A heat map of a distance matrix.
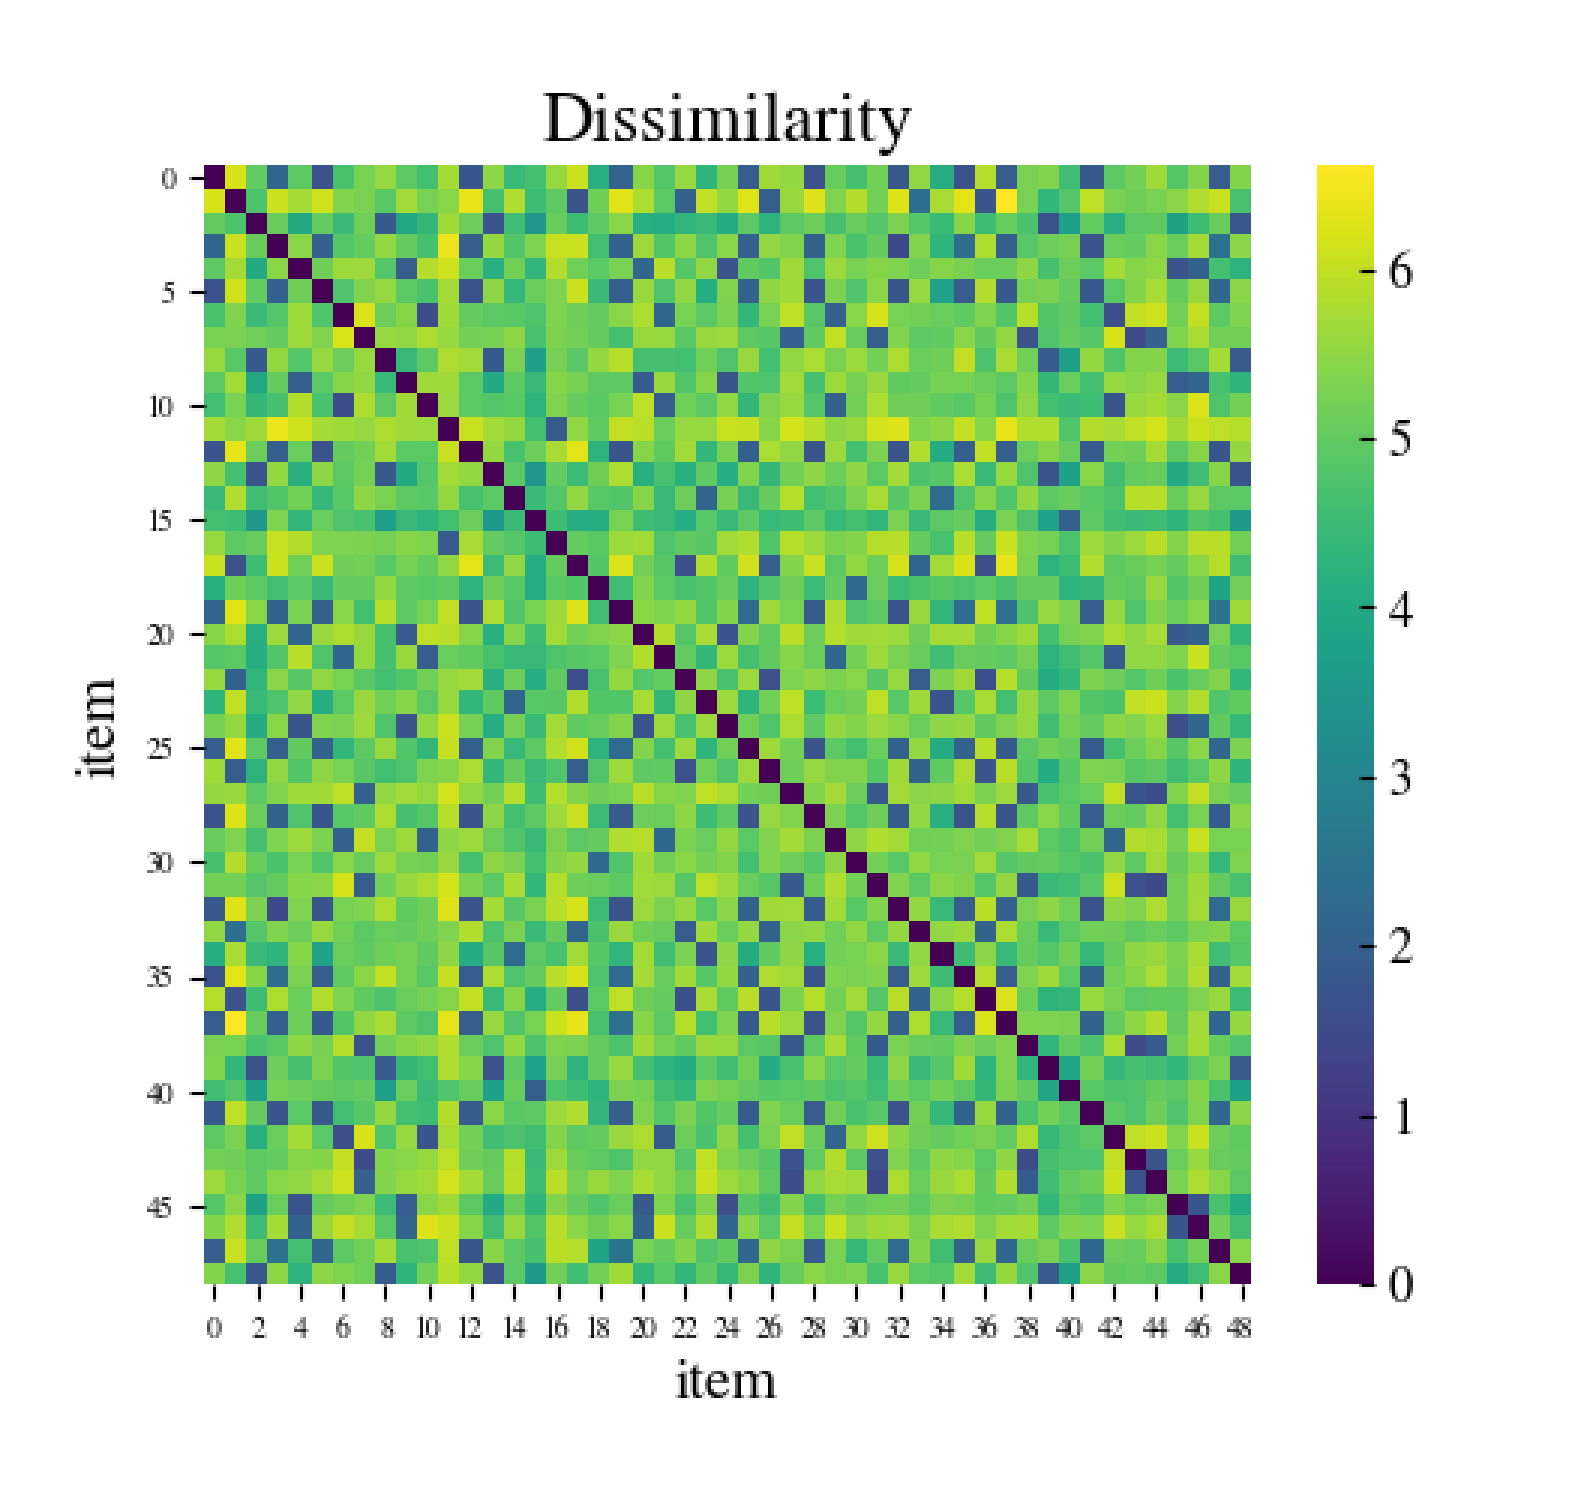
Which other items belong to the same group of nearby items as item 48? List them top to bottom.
2, 8, 13, 39
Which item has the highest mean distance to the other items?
11
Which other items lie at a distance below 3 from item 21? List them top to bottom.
6, 10, 29, 42
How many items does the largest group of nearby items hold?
12
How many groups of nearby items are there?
10
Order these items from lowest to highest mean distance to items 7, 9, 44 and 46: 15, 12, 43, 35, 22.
43, 15, 22, 12, 35
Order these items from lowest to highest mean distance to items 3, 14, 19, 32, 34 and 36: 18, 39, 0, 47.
0, 47, 18, 39
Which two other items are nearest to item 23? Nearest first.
34, 14
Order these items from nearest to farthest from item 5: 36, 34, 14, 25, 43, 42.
25, 34, 14, 42, 43, 36
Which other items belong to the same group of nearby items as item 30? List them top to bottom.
18
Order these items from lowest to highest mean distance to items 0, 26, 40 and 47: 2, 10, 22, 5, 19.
5, 19, 22, 2, 10
